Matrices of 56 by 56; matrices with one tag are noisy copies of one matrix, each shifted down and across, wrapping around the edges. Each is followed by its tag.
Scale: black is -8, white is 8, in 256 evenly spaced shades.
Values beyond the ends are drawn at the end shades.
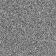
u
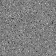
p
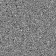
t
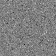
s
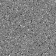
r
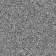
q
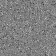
q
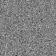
p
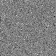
q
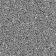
t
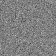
q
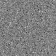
t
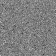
s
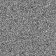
s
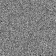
q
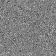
q
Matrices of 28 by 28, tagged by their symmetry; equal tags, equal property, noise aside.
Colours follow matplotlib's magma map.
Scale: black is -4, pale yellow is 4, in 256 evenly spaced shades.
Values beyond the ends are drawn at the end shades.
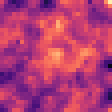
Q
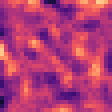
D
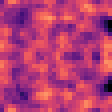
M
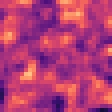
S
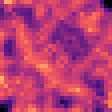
Q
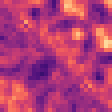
Q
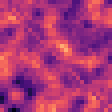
Q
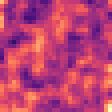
S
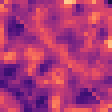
Q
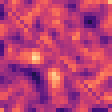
Q
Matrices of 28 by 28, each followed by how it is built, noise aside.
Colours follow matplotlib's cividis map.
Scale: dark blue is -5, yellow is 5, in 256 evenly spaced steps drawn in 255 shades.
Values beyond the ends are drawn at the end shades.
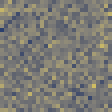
Hankel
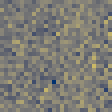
repeating rows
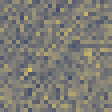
Hankel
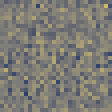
blocks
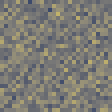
Hankel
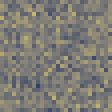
blocks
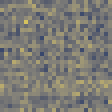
blocks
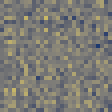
blocks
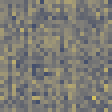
blocks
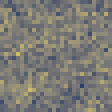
smooth
